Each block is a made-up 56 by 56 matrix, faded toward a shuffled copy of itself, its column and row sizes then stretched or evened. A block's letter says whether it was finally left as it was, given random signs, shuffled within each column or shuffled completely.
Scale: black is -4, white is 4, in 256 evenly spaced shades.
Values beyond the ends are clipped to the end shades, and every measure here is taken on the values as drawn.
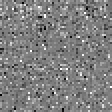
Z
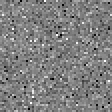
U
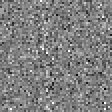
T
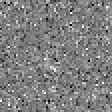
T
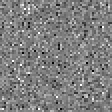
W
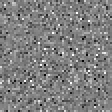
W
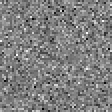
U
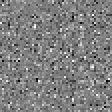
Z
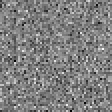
Z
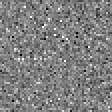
U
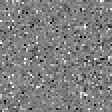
W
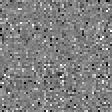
Z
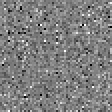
W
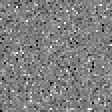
U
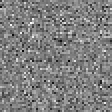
Z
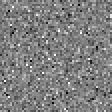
T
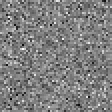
T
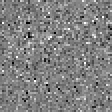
W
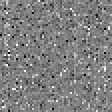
T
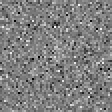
U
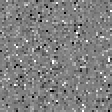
T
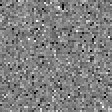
U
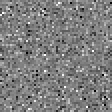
W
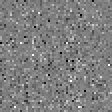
W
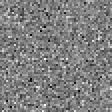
U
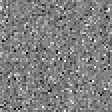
U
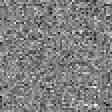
Z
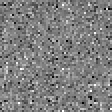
W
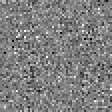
W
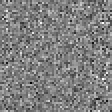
T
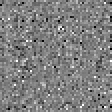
Z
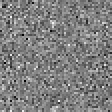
Z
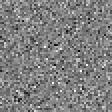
U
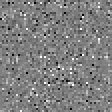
Z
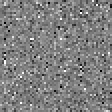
T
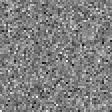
U
